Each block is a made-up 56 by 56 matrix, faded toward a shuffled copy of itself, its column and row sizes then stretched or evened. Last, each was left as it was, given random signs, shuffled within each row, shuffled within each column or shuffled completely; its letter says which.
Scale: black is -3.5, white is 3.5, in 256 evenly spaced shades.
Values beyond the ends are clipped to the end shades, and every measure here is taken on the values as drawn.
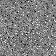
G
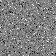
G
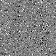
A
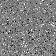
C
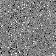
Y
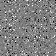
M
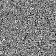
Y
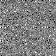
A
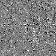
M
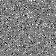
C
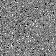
G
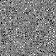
M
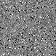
C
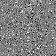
Y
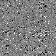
M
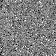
G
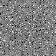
M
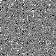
A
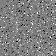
Y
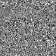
A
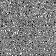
C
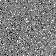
G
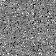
A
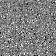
C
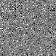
M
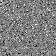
G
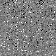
A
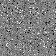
A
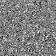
C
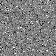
G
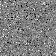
C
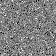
G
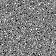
G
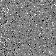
Y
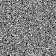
G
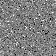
G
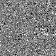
A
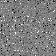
A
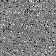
C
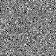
M
